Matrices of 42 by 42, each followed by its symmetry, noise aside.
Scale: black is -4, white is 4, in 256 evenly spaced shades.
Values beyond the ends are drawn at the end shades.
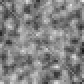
same after a half turn.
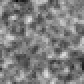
symmetric across the other diagonal.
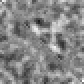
symmetric across the other diagonal.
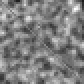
no symmetry.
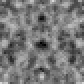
mirrored left to right.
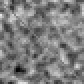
no symmetry.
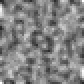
same after a half turn.
